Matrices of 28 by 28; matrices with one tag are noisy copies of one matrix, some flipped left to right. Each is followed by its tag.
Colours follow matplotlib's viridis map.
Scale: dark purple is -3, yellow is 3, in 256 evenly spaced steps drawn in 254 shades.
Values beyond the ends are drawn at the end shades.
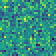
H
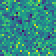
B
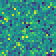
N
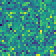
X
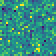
B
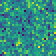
B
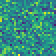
X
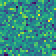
N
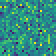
H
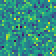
H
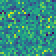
X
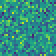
H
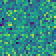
X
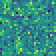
B
